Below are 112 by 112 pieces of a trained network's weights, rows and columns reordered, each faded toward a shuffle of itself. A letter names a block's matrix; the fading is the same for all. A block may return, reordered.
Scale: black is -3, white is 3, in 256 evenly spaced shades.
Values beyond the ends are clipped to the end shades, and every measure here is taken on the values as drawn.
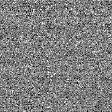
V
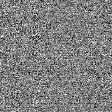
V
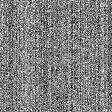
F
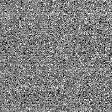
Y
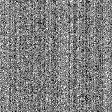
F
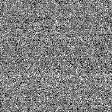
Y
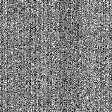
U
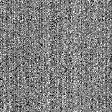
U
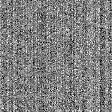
F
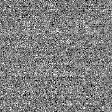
Y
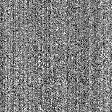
U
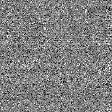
V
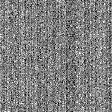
F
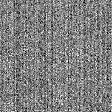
F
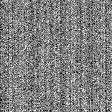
U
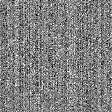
F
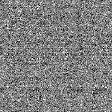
V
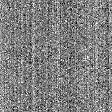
U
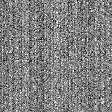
U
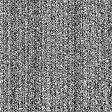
F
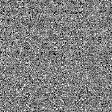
Y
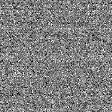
Y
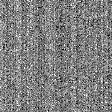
U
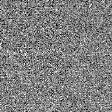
V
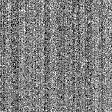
F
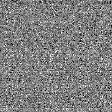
V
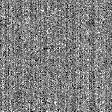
U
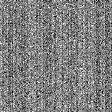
F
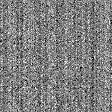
U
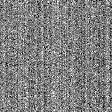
U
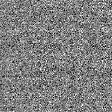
Y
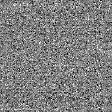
V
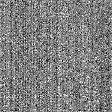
U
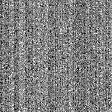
F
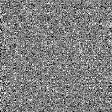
V
